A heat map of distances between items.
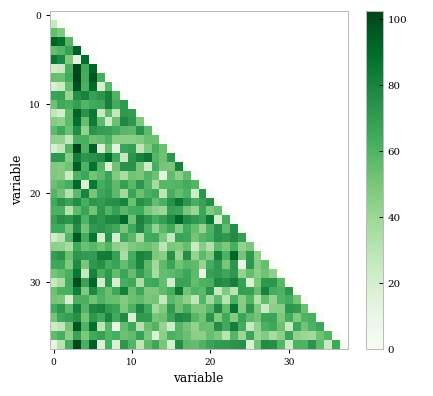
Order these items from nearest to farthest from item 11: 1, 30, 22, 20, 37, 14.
1, 37, 30, 14, 20, 22
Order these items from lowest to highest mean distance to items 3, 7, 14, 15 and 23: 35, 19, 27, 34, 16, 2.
2, 35, 34, 19, 27, 16
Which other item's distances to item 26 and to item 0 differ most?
37
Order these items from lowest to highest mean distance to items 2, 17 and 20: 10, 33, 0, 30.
0, 33, 30, 10
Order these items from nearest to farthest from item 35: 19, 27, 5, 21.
19, 27, 21, 5
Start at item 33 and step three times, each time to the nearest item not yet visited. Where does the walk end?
16
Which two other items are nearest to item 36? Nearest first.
13, 22
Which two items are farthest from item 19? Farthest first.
3, 5
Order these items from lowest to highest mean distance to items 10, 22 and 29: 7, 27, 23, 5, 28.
28, 27, 23, 5, 7
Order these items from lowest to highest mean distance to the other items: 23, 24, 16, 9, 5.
24, 9, 16, 23, 5
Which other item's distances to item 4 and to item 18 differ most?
20
